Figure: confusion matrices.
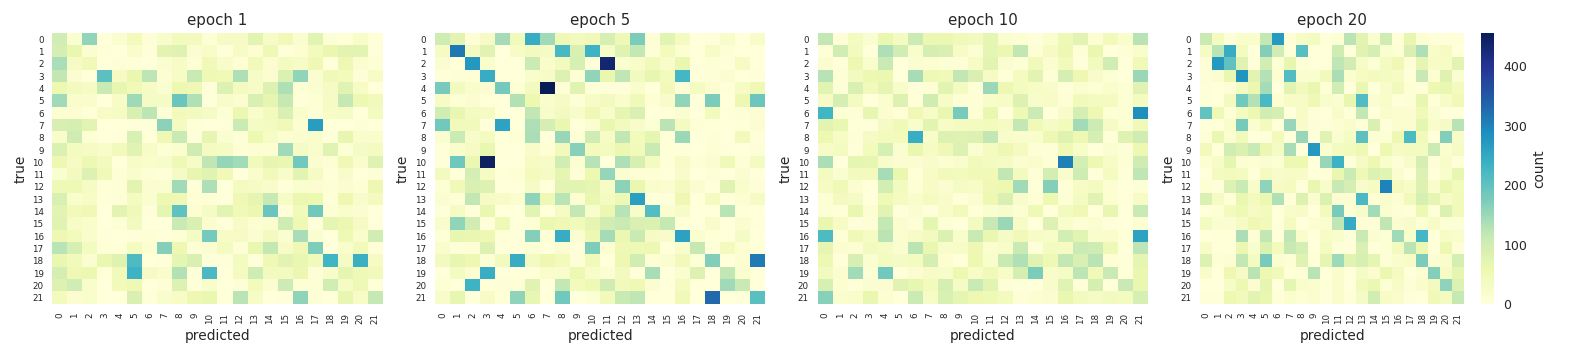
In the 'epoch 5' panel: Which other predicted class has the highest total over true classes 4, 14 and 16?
7
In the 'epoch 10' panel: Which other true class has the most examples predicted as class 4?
19
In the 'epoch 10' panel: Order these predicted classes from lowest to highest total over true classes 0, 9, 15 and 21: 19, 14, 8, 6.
14, 19, 8, 6
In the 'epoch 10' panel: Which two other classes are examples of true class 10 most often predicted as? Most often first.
16, 0
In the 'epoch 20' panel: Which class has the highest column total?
5
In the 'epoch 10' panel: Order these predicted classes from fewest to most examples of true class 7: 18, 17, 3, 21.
3, 21, 18, 17
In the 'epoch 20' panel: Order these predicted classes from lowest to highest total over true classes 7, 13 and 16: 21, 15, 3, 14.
15, 14, 21, 3
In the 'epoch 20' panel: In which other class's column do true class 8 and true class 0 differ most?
6
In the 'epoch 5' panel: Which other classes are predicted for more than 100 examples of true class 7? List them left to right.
0, 4, 6, 15
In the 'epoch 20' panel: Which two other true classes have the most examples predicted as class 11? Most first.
10, 14
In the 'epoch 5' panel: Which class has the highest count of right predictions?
1
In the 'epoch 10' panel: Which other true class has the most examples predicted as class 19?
2
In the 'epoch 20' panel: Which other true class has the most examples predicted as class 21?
7
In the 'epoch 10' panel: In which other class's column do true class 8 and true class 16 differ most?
6
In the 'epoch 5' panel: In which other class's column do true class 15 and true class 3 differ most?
16
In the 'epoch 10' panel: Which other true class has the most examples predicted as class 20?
8
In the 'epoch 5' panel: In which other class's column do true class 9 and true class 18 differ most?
21
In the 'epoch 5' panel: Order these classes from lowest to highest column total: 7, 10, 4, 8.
4, 7, 10, 8
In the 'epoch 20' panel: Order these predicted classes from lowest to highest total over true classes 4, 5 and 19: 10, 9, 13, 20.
10, 20, 9, 13
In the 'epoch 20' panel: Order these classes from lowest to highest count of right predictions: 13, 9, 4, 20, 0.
4, 0, 20, 13, 9
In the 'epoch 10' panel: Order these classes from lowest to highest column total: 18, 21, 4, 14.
14, 18, 4, 21
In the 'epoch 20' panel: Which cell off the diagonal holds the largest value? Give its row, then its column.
12, 15
